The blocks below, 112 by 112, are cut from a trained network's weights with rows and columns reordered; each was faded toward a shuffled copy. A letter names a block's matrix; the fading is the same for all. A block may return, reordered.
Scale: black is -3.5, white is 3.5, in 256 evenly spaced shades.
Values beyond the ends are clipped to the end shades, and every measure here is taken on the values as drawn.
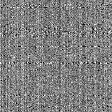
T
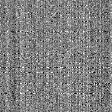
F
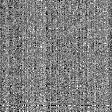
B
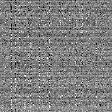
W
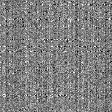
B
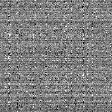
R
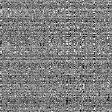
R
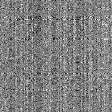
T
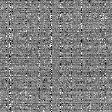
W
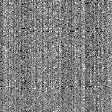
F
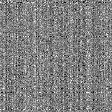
B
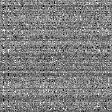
R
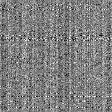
F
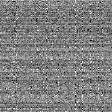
R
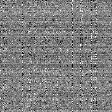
W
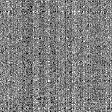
B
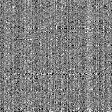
T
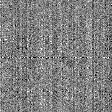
B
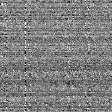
R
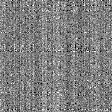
T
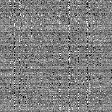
W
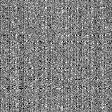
B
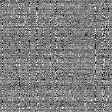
W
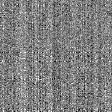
B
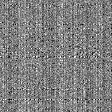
F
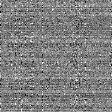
R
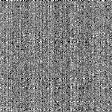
T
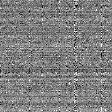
R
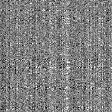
B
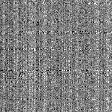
F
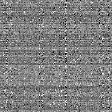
R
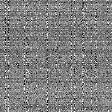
W
